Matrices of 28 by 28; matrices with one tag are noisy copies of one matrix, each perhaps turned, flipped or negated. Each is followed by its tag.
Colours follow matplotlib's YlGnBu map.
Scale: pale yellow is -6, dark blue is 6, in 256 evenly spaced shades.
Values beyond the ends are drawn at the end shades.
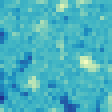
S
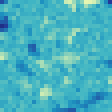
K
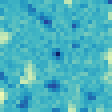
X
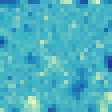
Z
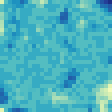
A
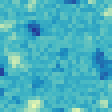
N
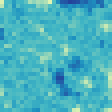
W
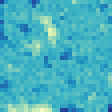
W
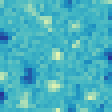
X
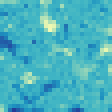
S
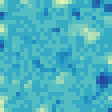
Z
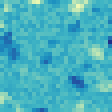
N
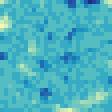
K
